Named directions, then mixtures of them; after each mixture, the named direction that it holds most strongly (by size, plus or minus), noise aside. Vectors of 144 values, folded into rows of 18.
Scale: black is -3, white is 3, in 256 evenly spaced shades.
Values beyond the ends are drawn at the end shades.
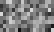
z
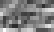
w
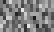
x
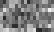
w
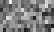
x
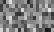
x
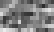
w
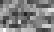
w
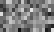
z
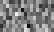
x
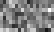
w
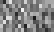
x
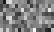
z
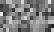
z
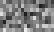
x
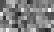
w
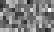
w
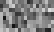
w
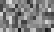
z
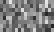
x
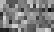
w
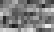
w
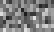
x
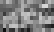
w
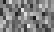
x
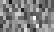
x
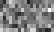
w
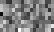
z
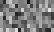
x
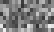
z
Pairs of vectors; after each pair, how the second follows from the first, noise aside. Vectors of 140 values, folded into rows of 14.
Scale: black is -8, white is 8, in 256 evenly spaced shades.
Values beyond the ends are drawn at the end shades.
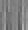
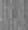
wrapped around, shrunk.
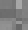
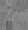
reversed, negated, shrunk.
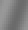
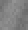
reversed, negated, shrunk.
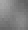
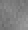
reversed, shrunk.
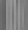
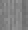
reversed, shrunk.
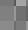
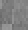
reversed, shrunk.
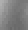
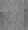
wrapped around, negated, shrunk.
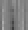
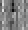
wrapped around, scaled up.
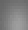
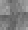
wrapped around.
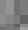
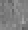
negated, partly zeroed.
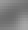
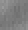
reversed, shrunk.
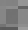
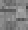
wrapped around.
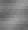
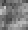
wrapped around, scaled up.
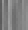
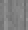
wrapped around, shrunk.
